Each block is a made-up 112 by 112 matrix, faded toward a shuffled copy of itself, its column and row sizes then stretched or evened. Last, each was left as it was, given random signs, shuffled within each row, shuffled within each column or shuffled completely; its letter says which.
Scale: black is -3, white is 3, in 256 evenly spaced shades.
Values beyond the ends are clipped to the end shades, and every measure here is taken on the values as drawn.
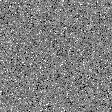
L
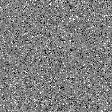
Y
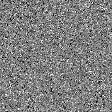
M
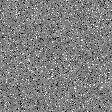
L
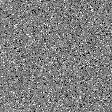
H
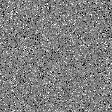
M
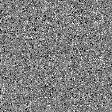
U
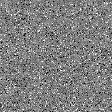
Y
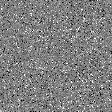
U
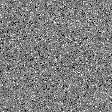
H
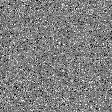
H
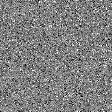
U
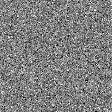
M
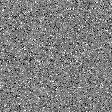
H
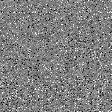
Y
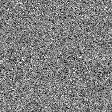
H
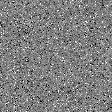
M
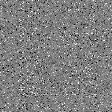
Y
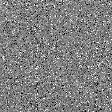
U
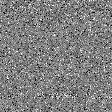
H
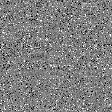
Y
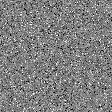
L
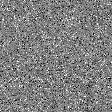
H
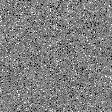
M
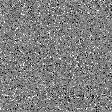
H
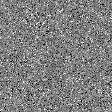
U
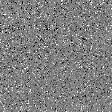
U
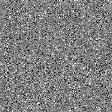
Y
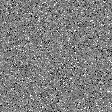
L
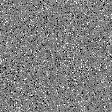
M
